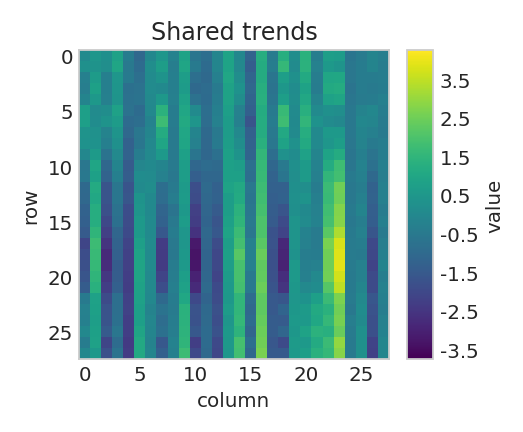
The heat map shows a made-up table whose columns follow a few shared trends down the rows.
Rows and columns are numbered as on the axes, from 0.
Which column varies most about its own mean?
18
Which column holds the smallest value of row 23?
4
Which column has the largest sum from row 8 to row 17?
23
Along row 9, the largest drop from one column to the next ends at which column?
17
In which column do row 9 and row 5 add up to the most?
16
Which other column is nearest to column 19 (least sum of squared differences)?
6
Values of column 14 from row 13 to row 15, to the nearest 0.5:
1 1.5 1.5
